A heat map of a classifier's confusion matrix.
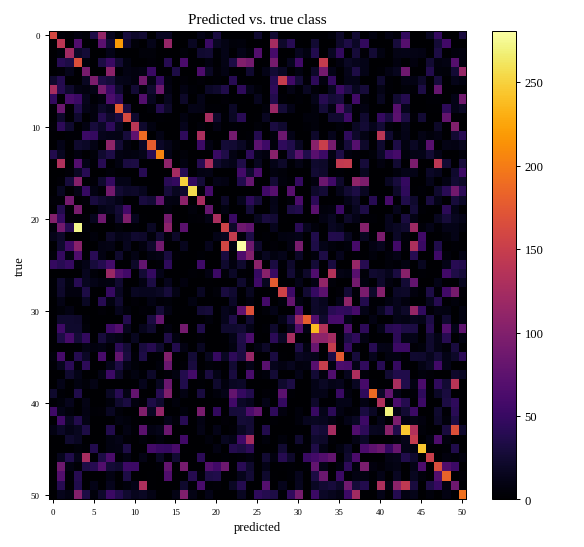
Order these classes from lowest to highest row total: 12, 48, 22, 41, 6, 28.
22, 48, 6, 28, 41, 12
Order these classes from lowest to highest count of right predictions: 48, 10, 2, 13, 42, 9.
42, 2, 10, 9, 48, 13
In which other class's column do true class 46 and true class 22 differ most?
4
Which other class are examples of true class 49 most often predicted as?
43
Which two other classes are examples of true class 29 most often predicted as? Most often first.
36, 26
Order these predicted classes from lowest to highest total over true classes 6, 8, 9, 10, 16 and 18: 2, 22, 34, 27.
22, 34, 2, 27
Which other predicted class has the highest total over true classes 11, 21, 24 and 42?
3
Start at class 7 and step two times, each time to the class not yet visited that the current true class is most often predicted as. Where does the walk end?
37
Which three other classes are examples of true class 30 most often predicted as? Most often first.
24, 44, 23
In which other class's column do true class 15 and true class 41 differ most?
13
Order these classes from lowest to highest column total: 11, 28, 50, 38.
28, 50, 11, 38
